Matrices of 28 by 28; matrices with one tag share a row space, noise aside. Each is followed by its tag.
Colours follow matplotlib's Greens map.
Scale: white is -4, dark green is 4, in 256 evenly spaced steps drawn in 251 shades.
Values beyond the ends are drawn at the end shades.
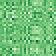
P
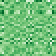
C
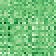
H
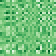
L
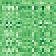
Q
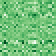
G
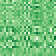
P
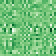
P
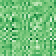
P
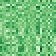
L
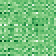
H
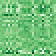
Q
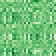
P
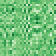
P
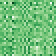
P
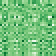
G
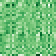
L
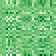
Q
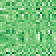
L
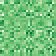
C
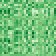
H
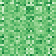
C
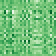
P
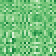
P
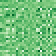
L
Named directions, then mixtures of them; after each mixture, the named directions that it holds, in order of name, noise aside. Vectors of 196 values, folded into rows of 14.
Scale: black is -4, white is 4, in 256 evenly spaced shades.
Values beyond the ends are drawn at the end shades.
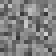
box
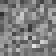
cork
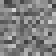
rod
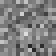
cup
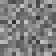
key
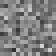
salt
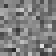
salt.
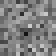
cup.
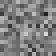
box, cup.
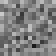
cork.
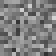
key, salt.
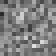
cork.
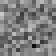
cork.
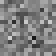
cork, key, rod.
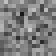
box, cork.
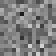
cup, key, salt.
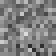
cup.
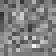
cork.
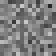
key.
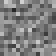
cork, rod, salt.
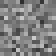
cork, salt.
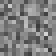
box.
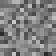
key, salt.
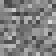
rod.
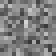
box, key.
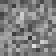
cork.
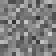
key.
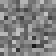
box, cork, salt.
